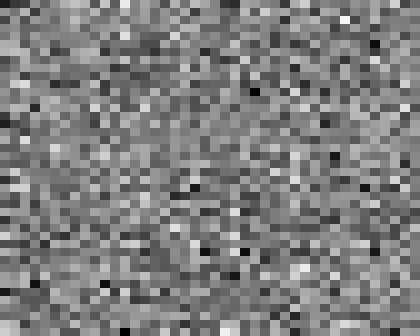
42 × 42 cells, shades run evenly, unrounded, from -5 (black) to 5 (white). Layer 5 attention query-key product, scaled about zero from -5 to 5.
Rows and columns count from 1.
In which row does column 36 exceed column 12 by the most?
37
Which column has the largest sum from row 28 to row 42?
36
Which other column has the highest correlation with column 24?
23
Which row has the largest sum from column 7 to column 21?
1
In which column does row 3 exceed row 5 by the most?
35
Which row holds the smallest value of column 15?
32
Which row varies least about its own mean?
17
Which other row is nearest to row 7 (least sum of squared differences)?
30
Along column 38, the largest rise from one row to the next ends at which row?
8
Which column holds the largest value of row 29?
18
